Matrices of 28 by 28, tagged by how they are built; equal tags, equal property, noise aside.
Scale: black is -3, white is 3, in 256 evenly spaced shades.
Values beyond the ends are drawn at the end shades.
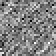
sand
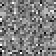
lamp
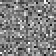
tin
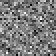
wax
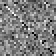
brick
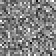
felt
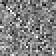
brick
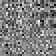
lamp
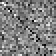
brick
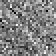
wax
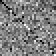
brick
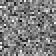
tin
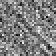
wax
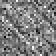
wax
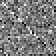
brick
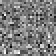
lamp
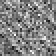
wax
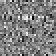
lamp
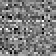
lamp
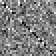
brick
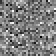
felt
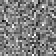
felt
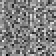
felt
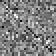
brick
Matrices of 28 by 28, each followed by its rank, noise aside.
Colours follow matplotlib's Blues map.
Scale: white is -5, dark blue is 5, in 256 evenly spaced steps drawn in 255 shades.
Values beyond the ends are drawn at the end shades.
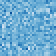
five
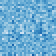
six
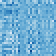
four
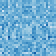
three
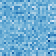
five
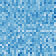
six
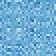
four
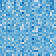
five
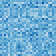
four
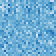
six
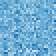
six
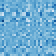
three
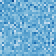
six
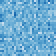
five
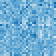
five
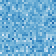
five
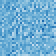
six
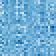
four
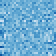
three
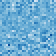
six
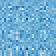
three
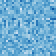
four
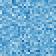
six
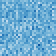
six
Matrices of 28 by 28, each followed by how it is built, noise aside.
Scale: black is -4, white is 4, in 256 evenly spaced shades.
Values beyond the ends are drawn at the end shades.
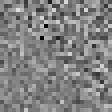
upper triangular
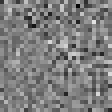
upper triangular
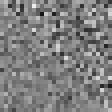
upper triangular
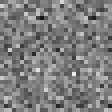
repeating columns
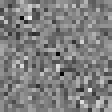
block diagonal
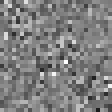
block diagonal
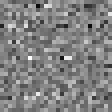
uneven rows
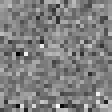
uneven rows
